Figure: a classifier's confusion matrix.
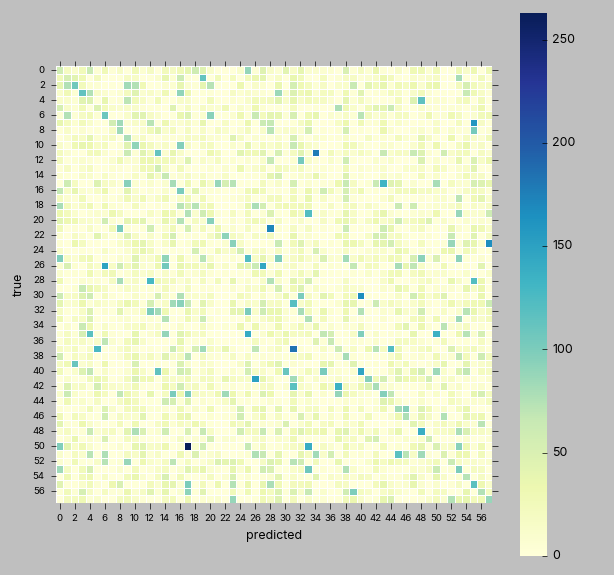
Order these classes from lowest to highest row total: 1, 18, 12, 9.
9, 12, 1, 18
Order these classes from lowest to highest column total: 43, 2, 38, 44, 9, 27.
2, 44, 43, 9, 27, 38
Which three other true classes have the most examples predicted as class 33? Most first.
50, 19, 53
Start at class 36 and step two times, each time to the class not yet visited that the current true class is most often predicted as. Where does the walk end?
20
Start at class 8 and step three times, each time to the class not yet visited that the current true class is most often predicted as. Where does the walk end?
53
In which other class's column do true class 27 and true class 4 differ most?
48
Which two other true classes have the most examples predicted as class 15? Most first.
43, 31
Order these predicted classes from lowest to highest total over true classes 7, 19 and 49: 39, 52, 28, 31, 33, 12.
52, 39, 31, 12, 28, 33
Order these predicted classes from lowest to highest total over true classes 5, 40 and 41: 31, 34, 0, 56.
34, 56, 0, 31
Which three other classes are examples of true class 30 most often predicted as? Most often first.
40, 32, 16
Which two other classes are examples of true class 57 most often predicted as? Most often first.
23, 52
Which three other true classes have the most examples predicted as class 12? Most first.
28, 32, 7
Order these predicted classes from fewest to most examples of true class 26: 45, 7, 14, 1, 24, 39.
7, 24, 1, 39, 45, 14
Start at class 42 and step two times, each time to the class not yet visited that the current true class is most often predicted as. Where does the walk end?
31
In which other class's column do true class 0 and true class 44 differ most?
25
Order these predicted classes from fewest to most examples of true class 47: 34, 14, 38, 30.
34, 38, 14, 30
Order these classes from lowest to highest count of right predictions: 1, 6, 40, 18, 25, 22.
1, 18, 22, 6, 25, 40
